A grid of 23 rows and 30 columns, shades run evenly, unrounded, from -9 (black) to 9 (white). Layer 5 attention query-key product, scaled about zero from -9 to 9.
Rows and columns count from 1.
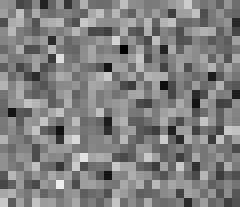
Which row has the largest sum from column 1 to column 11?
23
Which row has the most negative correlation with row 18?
19
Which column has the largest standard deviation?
8
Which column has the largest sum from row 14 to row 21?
10
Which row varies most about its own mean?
15
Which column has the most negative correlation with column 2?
13
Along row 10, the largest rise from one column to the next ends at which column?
18
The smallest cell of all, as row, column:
6, 16
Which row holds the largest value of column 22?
3
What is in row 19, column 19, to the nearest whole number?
-3
